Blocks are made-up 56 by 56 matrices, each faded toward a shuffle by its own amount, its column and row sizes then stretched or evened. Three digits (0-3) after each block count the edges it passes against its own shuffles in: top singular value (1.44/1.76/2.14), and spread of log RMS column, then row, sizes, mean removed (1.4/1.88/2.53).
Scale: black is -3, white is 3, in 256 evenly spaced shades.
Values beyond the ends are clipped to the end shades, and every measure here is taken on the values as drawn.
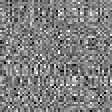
3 0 1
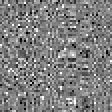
3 1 0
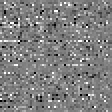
1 1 3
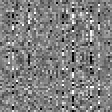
3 3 0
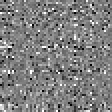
2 2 2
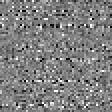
1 1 3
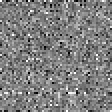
1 1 2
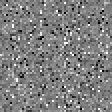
1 1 0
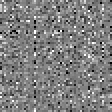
0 3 2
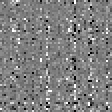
2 3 2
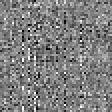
2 3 1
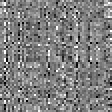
3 3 0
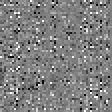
1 3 1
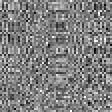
3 2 0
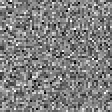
2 0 0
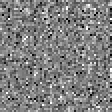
1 1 0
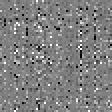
1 3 2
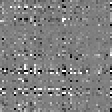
3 3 3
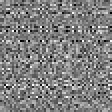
3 0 3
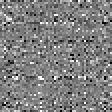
2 2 3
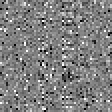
2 2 0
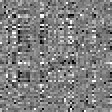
3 3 1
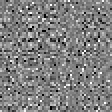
3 1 0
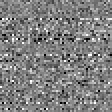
0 0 3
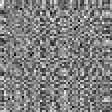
3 2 0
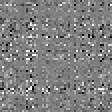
0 3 3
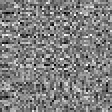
3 1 2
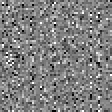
0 3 0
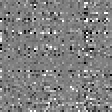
0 3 3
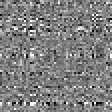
3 2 3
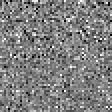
0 0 2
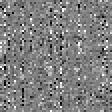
2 3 0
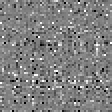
2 2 2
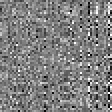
3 3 0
